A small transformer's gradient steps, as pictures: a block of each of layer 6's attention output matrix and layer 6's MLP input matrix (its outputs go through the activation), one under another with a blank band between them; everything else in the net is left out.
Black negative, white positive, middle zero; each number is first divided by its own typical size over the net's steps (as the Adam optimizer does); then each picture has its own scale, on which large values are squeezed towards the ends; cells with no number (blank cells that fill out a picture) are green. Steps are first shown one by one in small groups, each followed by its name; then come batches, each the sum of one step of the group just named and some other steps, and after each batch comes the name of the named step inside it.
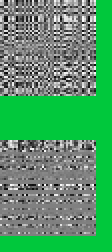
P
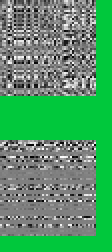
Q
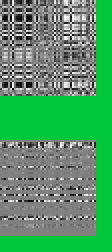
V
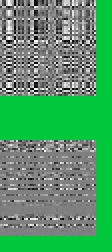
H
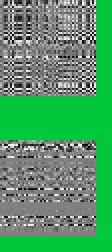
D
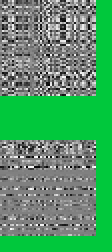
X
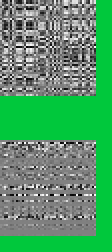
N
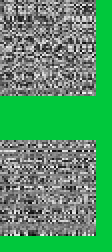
V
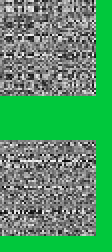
D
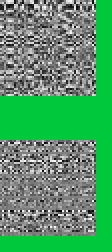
Q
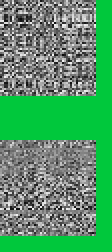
V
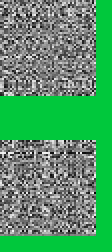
D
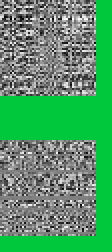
V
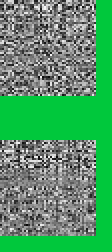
X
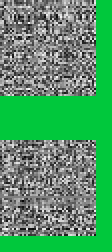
D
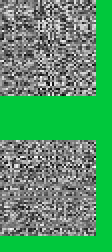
X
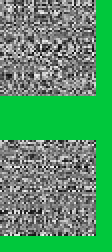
Q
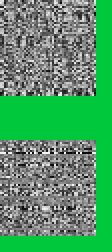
P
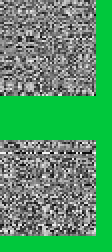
N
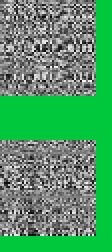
Q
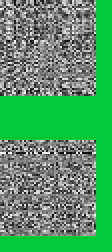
H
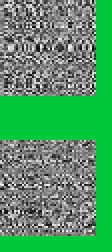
D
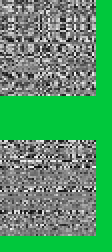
X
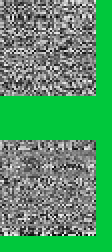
V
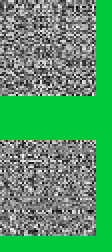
X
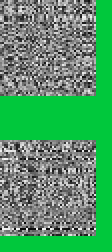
P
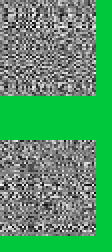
P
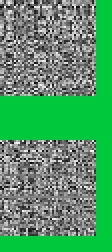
H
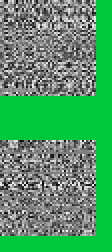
P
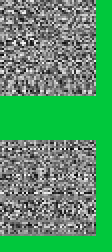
Q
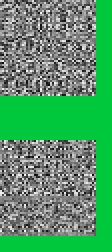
X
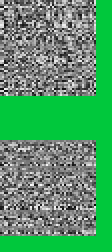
D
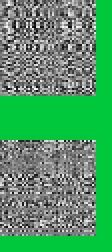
H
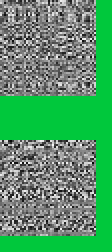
D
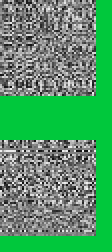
V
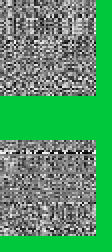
H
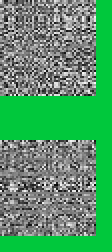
P
